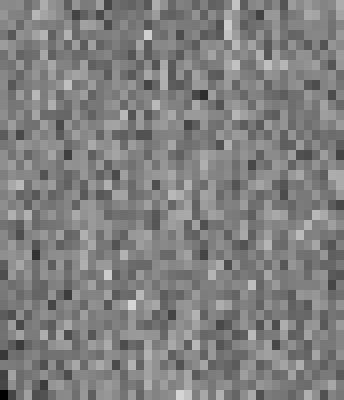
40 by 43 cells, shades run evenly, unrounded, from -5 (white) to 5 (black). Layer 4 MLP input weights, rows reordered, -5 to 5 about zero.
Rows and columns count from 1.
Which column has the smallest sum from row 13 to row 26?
34
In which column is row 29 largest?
42
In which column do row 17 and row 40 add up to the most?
1
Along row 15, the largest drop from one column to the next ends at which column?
29
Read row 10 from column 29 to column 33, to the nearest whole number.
0 0 1 0 0
